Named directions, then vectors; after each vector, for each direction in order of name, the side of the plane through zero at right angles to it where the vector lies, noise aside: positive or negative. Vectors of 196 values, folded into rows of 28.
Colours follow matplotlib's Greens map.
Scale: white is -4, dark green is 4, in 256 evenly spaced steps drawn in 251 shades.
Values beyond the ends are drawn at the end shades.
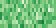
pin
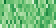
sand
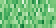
positive, negative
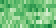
negative, negative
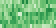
negative, positive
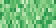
positive, positive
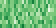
positive, negative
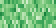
positive, positive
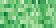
positive, negative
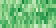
negative, positive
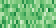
negative, negative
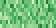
negative, positive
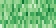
negative, positive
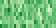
positive, negative
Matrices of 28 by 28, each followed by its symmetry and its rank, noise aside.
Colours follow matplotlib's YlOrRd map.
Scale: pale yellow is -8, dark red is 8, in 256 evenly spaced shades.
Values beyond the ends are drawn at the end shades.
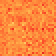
no symmetry, rank six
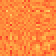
no symmetry, rank three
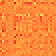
no symmetry, rank four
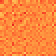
symmetric, rank three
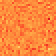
no symmetry, rank six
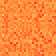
no symmetry, rank six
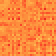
symmetric, rank four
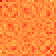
symmetric, rank four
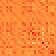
symmetric, rank three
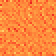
antisymmetric, rank six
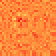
symmetric, rank four
